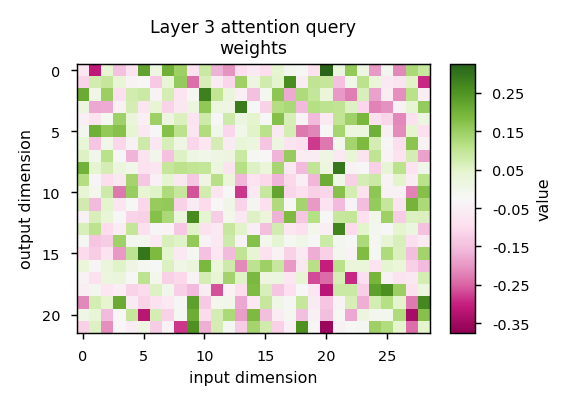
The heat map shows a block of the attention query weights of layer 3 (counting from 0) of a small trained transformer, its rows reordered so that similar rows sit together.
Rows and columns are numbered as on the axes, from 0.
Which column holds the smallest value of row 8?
18
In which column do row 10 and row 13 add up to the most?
21
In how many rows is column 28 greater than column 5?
11
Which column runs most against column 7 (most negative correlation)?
12
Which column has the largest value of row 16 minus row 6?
19
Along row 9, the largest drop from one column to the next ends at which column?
5
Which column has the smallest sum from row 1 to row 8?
26
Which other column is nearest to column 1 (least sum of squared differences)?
15
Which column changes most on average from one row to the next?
28
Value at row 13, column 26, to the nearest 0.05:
0.05
